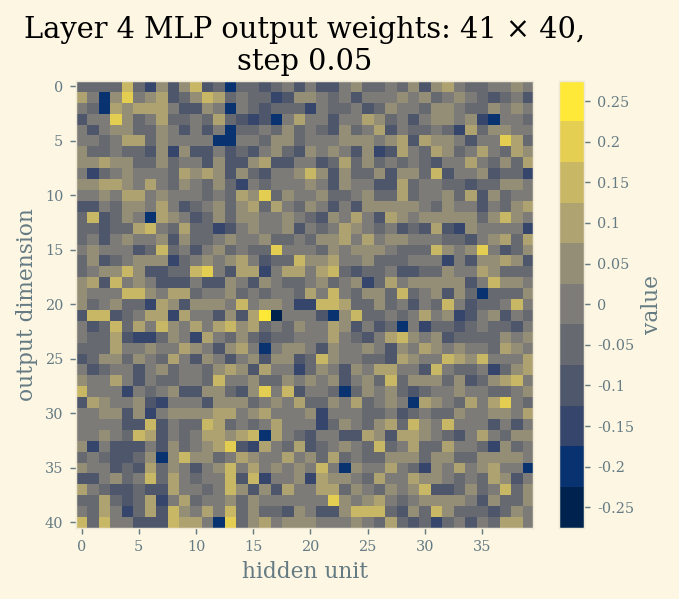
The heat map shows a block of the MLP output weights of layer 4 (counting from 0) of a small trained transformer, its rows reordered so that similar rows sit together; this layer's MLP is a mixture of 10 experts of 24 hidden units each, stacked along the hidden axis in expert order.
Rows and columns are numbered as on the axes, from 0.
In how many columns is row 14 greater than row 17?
16
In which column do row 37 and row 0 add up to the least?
6
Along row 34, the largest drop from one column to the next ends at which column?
7
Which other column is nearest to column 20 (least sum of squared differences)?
9
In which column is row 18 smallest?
25
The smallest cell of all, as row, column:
21, 17
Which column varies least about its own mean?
18
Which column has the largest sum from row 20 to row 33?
12
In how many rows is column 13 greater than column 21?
17
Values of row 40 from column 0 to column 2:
0.15 -0.05 0.15
